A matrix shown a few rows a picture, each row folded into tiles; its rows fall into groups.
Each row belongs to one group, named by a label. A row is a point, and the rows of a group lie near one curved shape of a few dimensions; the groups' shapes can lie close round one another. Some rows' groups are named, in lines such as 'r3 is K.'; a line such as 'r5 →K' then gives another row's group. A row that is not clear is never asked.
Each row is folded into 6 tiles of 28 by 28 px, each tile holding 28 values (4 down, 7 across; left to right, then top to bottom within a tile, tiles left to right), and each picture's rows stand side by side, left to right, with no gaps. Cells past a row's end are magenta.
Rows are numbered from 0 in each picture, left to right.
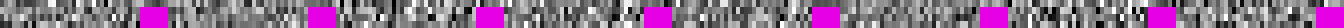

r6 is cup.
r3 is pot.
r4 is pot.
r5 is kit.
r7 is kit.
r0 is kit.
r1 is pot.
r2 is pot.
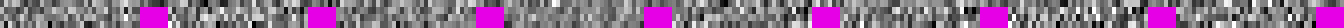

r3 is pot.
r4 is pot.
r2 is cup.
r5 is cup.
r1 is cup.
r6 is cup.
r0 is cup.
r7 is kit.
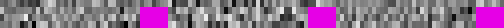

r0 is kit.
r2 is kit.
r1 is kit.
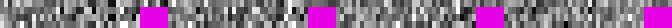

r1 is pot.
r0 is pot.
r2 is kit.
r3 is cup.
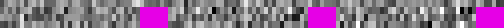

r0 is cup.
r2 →cup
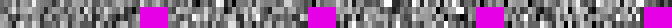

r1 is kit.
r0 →kit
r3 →cup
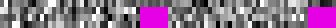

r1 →cup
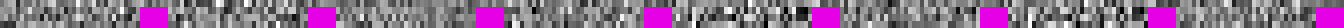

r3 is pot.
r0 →kit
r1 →pot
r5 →pot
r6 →kit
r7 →kit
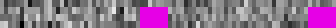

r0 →kit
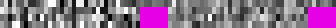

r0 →pot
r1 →pot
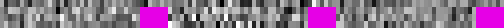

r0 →kit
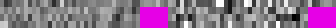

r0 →kit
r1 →pot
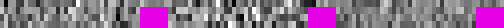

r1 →kit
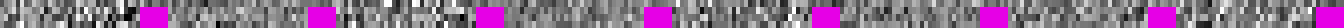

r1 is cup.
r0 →kit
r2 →pot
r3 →cup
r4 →pot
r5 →cup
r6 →pot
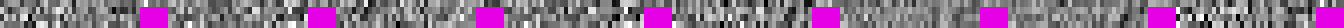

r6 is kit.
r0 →kit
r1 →pot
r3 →pot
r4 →kit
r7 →kit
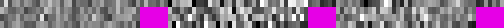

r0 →pot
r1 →cup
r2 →kit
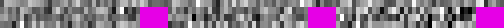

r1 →cup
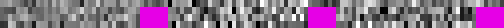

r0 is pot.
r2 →cup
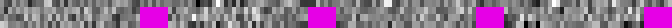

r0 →kit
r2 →pot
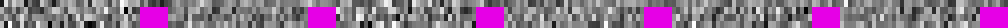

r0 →cup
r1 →cup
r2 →kit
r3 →cup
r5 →pot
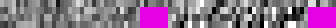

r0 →pot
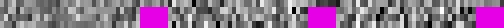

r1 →cup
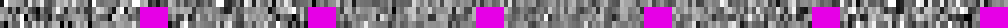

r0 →cup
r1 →pot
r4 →kit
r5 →pot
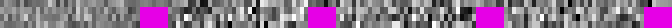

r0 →kit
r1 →cup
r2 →kit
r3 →kit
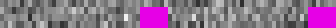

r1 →kit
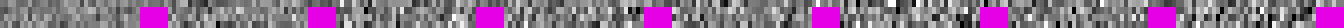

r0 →pot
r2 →pot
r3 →cup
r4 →kit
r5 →pot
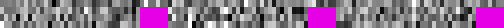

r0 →kit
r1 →kit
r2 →kit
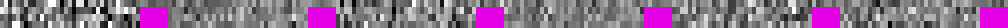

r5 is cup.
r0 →pot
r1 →cup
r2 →pot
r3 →pot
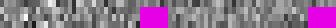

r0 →kit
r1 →kit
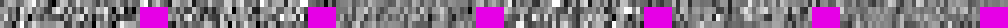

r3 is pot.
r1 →cup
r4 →pot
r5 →pot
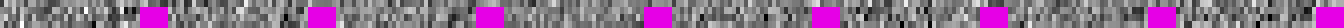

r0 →cup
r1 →pot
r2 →kit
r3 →kit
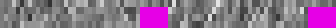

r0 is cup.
